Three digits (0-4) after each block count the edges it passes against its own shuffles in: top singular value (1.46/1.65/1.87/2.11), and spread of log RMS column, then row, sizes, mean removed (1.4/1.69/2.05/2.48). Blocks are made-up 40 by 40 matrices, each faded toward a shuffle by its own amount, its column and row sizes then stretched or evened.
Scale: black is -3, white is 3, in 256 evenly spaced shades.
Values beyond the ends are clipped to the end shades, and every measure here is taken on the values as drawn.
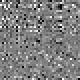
3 1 3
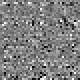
0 1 3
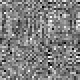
3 2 0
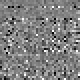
2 2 4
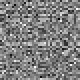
4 0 0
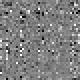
1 3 2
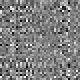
4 4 3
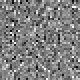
1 2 0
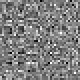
3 0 2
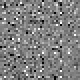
2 3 1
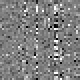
3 4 0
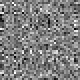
3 3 1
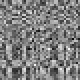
4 0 2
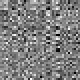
4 3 2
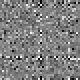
3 2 3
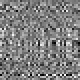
4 0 4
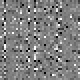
4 4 1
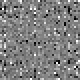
1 4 1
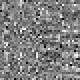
3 1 0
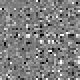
2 2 2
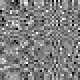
4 1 1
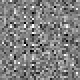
3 4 1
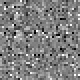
1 0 2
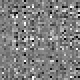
1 4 3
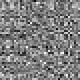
3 0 2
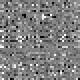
2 0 4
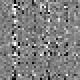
2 4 3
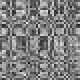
4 2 2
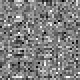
2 1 1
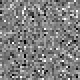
0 2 0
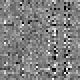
2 4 1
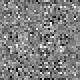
1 2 0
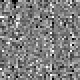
0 3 2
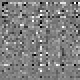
3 3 4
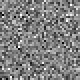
0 0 0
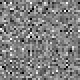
2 2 2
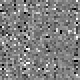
1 3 2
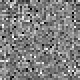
1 0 0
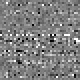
0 1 4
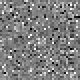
1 0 1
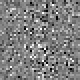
0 4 0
